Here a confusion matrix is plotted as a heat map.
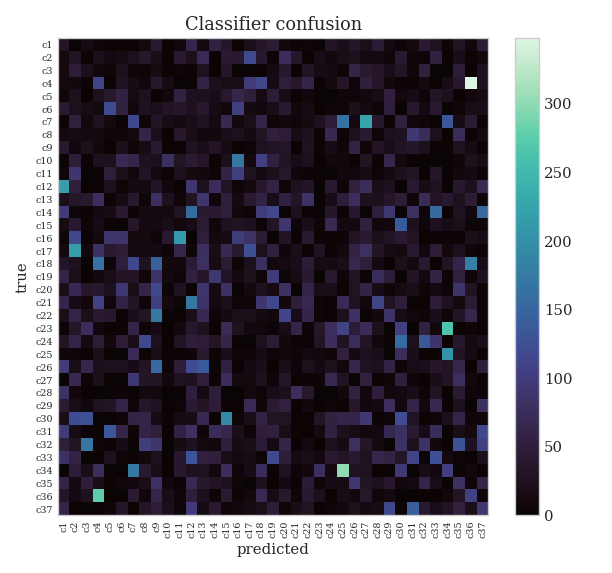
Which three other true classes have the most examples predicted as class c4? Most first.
c36, c18, c21
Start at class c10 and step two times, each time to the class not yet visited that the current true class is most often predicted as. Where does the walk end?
c11
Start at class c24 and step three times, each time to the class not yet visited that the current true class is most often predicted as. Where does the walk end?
c20
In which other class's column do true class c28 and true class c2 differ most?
c17
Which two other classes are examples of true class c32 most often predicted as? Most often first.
c3, c35
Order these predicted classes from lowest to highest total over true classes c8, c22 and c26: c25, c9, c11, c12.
c25, c11, c12, c9
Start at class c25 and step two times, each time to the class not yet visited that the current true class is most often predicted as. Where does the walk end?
c7
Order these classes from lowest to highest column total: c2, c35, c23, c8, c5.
c23, c5, c8, c35, c2
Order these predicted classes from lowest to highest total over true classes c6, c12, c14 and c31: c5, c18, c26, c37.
c26, c18, c5, c37
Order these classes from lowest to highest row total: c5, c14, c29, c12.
c5, c29, c12, c14
